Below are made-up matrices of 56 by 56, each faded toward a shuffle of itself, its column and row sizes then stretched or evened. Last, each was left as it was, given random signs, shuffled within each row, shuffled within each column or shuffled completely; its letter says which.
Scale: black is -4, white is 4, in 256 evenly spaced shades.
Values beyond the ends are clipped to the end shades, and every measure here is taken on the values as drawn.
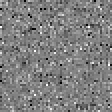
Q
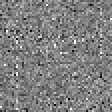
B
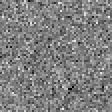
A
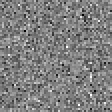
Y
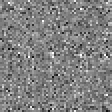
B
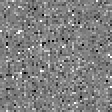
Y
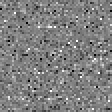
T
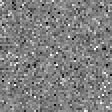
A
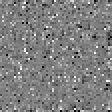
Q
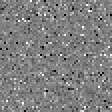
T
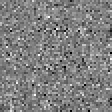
B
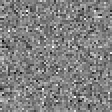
B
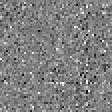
B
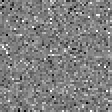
A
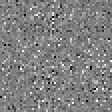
B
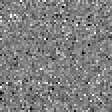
T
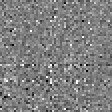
Q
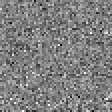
T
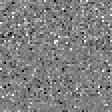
T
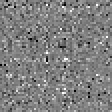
Q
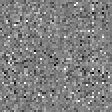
B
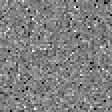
A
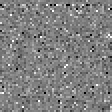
T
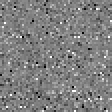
T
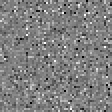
Y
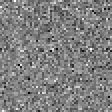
T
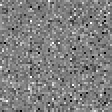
Y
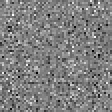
Y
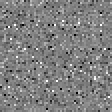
T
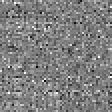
Q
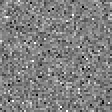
A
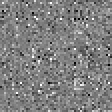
B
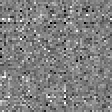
Q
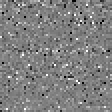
T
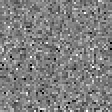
T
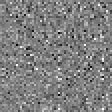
Q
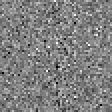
Y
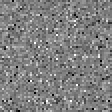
T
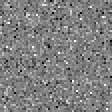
A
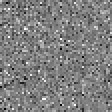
Y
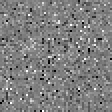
B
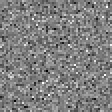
A
